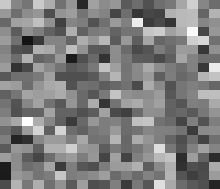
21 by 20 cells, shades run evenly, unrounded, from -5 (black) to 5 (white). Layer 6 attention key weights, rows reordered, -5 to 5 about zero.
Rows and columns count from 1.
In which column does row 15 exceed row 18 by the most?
4
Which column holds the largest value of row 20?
6
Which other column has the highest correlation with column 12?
20
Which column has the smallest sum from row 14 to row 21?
17
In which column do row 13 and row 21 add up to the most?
15
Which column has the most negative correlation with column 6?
13
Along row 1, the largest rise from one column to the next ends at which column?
9
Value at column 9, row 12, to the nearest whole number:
2
